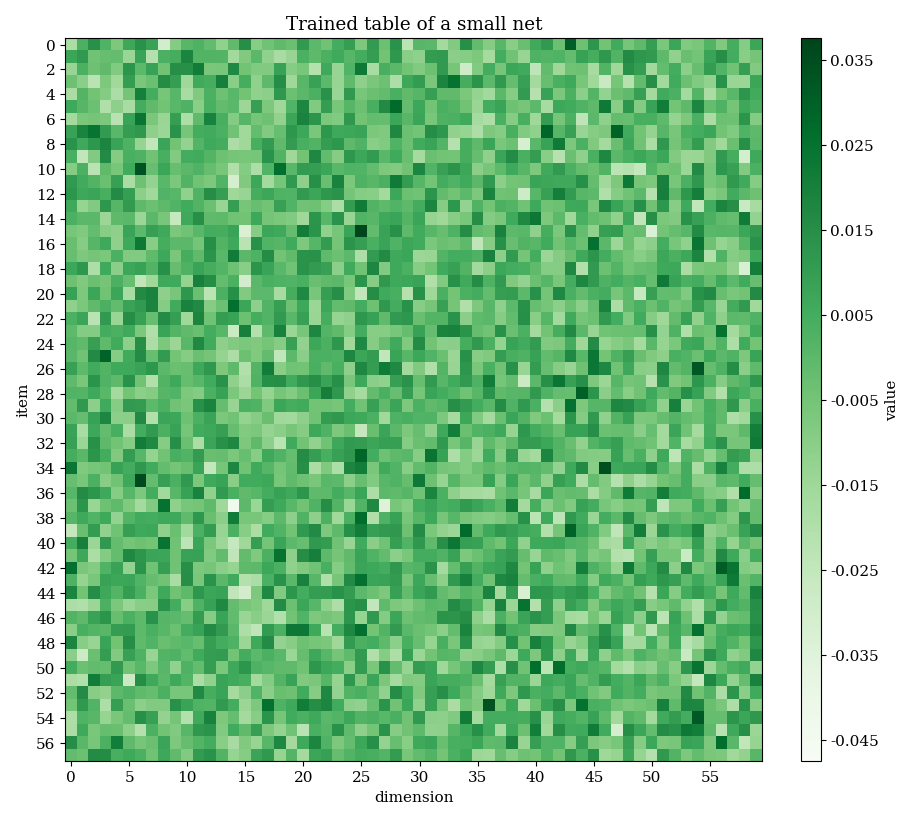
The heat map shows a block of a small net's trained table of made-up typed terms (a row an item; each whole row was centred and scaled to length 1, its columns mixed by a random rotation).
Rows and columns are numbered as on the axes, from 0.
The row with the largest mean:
43
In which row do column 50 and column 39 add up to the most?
14
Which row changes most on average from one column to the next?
20
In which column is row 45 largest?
39
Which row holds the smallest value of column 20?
55
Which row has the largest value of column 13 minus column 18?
32
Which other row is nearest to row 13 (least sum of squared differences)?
34
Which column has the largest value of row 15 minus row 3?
25
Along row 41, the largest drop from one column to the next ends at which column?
19
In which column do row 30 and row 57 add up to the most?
3
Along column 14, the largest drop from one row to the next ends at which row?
37
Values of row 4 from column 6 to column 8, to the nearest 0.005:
0.02 0.005 -0.005
